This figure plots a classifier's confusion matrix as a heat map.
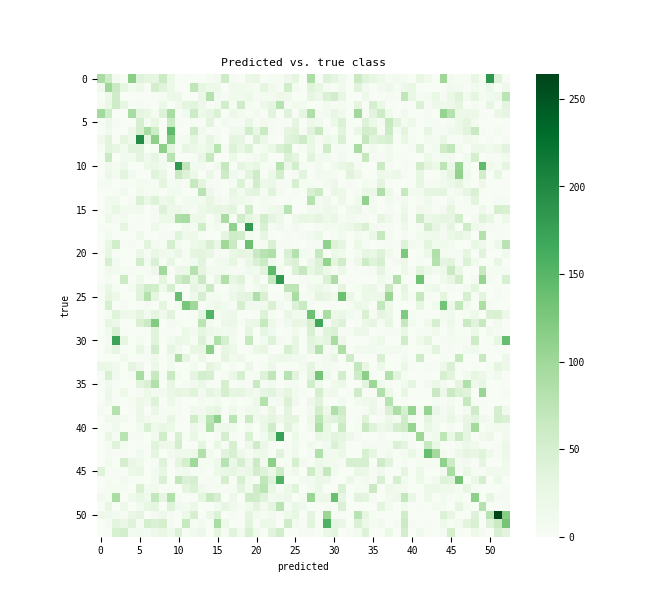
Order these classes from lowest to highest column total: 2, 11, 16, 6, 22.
6, 11, 2, 16, 22
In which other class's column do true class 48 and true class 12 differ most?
30
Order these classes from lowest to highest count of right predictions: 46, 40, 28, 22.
40, 46, 22, 28
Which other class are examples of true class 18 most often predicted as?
49
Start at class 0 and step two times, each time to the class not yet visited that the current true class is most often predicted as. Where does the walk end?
51
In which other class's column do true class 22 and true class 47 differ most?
8
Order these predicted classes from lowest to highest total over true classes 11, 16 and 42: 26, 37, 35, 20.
35, 37, 26, 20
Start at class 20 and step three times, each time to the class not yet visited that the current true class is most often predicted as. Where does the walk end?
24
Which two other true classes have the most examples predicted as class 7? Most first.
28, 35
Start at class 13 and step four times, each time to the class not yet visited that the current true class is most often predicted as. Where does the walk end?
41
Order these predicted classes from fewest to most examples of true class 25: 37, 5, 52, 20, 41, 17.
52, 17, 5, 41, 20, 37
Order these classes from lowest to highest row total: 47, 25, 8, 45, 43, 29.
29, 47, 45, 43, 8, 25
